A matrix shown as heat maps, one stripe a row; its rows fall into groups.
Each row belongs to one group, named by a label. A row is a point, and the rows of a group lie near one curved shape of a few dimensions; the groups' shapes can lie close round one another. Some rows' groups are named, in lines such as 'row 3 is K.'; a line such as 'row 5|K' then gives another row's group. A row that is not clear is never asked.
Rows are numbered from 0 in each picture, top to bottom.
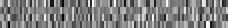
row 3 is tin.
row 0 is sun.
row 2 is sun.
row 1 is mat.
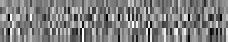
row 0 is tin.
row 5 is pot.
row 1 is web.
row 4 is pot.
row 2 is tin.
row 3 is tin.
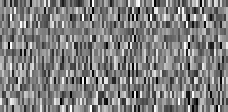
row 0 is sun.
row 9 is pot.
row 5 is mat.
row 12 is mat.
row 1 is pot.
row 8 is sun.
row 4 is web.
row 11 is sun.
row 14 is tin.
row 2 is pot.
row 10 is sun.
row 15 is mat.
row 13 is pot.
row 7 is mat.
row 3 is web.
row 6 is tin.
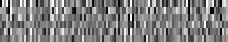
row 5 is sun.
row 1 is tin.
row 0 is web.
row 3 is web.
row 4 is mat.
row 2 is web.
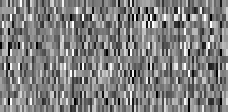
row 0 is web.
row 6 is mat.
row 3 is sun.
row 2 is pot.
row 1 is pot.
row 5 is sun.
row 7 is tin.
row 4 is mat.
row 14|tin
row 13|sun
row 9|pot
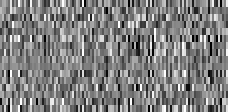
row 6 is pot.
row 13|sun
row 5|mat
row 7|pot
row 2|sun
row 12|pot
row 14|web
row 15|pot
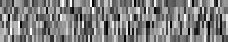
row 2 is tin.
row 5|sun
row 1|sun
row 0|mat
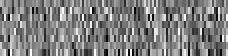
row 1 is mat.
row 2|pot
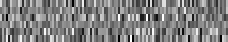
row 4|sun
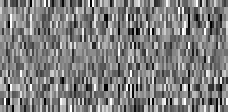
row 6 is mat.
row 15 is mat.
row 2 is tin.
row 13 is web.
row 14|pot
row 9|pot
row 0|sun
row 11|sun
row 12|tin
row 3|tin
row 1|pot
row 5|sun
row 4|pot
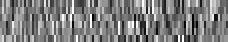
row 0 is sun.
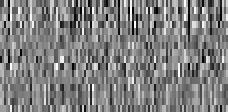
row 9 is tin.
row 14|sun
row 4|pot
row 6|tin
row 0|mat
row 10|pot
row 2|tin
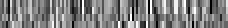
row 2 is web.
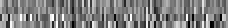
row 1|sun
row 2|web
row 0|sun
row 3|tin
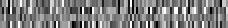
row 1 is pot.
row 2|mat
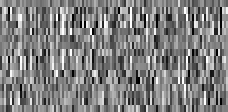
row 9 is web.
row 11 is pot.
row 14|mat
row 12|mat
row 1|tin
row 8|web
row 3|sun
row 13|mat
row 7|mat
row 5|sun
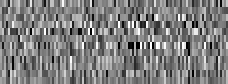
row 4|sun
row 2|pot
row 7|pot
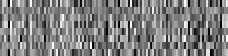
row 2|mat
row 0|tin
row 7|tin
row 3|tin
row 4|tin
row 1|sun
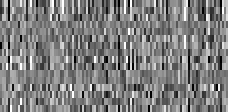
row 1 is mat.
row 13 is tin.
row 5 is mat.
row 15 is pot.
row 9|web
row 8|tin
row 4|tin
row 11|tin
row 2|tin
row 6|mat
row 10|tin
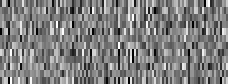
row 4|mat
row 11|tin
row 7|pot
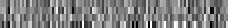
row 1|tin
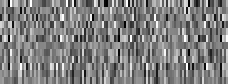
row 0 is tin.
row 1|mat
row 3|sun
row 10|sun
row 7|pot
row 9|web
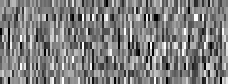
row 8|tin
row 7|pot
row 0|tin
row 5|web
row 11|mat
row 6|pot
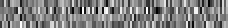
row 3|web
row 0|mat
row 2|mat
